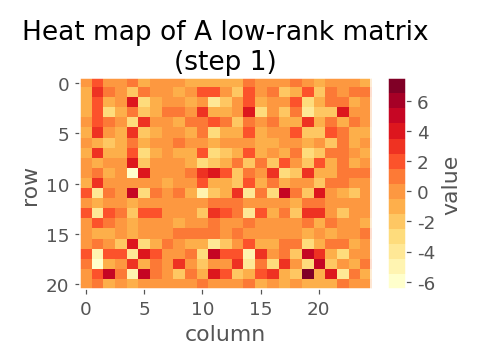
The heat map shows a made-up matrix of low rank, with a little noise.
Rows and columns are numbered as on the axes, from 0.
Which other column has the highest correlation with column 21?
2
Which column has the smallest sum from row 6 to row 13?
14
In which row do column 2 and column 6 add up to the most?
19
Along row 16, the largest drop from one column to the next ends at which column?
5
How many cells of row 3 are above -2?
18
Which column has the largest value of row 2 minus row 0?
4
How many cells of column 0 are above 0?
4
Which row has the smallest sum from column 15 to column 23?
3
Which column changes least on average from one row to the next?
7
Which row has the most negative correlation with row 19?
6
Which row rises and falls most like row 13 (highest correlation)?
17
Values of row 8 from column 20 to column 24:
2 -1 1 -1 0
